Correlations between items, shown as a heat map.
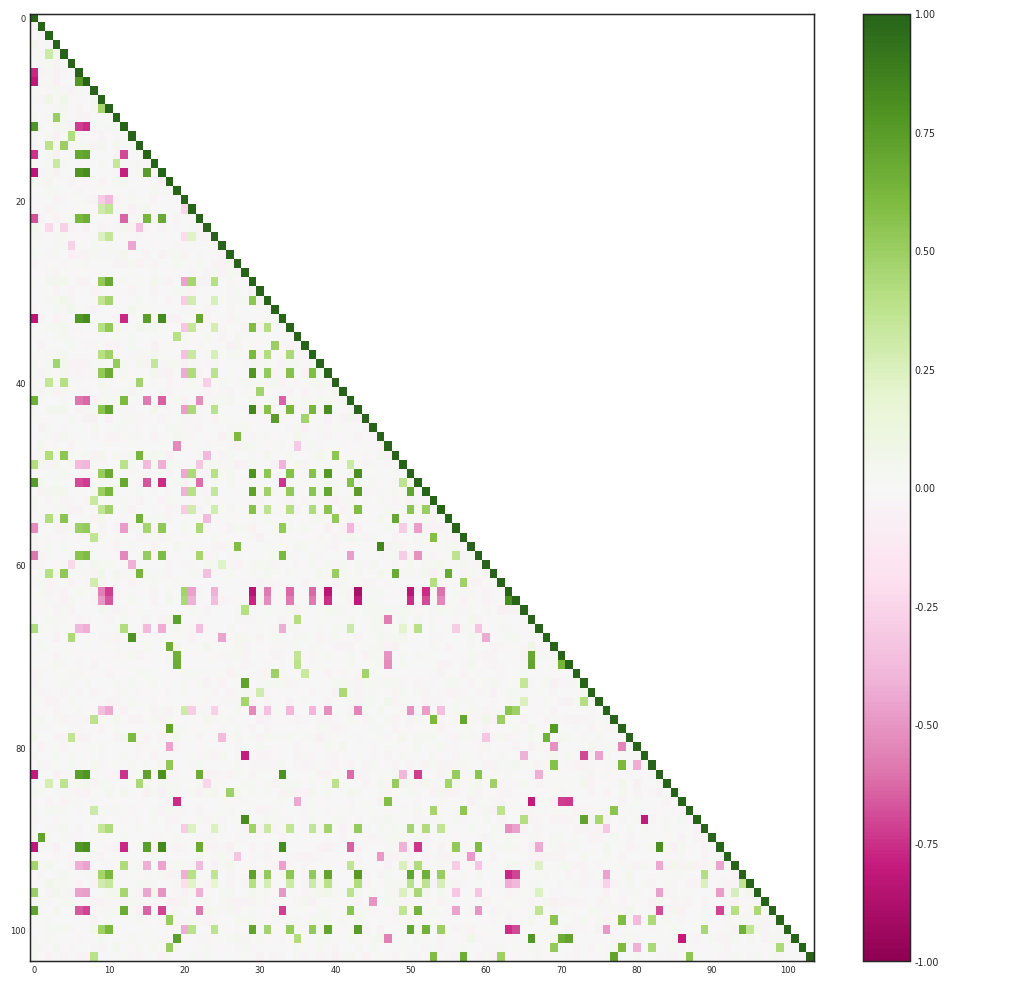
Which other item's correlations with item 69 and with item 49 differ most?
78
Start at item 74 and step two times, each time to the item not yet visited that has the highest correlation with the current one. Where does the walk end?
30
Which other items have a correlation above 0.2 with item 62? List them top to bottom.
8, 53, 57, 77, 87, 103
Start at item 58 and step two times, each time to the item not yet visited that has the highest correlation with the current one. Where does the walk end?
27
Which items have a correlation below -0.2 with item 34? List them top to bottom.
20, 63, 64, 76
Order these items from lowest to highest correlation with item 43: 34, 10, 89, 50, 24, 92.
92, 24, 89, 34, 10, 50
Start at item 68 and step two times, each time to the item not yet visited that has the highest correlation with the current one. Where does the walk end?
79
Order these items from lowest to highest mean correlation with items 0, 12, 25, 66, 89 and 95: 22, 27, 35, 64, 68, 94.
22, 64, 68, 27, 35, 94
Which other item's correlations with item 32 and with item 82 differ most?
44
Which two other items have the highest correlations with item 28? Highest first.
88, 73
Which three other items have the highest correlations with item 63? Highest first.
64, 76, 20
